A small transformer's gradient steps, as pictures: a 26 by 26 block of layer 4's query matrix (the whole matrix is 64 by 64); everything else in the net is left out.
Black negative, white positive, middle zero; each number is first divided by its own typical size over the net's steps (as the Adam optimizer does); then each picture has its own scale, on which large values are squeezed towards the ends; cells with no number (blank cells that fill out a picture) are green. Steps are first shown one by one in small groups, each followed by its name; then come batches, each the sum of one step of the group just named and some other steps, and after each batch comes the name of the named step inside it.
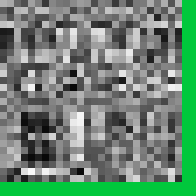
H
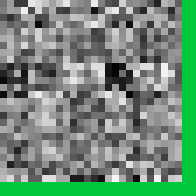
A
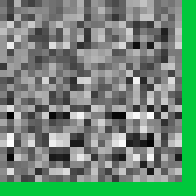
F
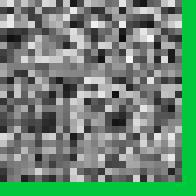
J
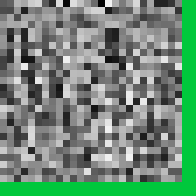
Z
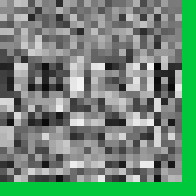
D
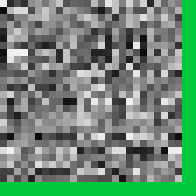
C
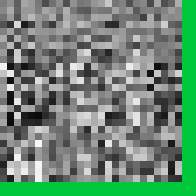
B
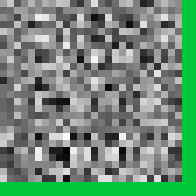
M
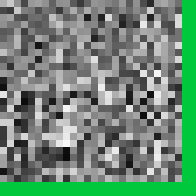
M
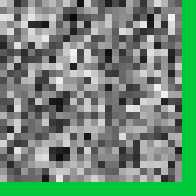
M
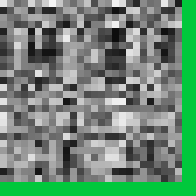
M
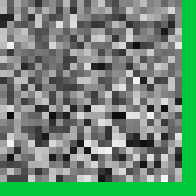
F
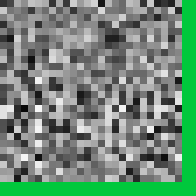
Z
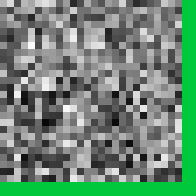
J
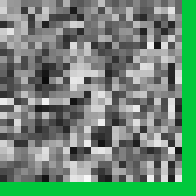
D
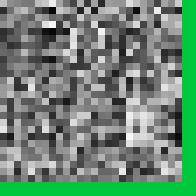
C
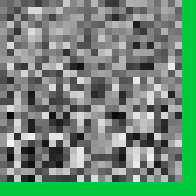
F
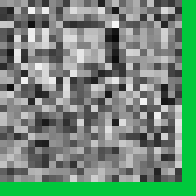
Z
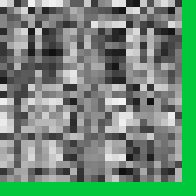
A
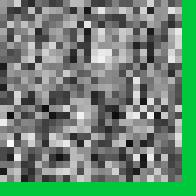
F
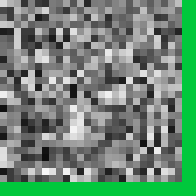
H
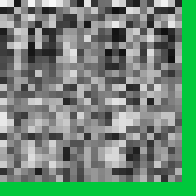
M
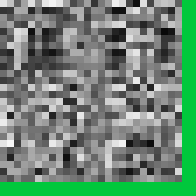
F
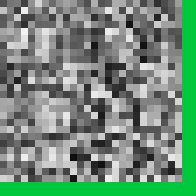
A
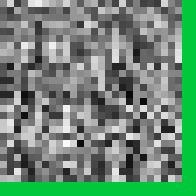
A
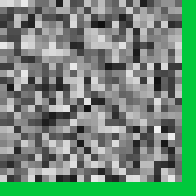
D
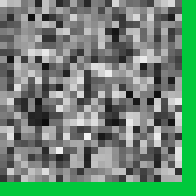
D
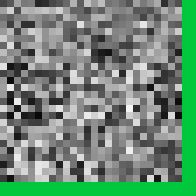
B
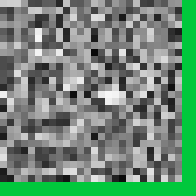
D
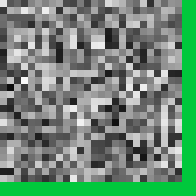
C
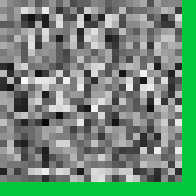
D
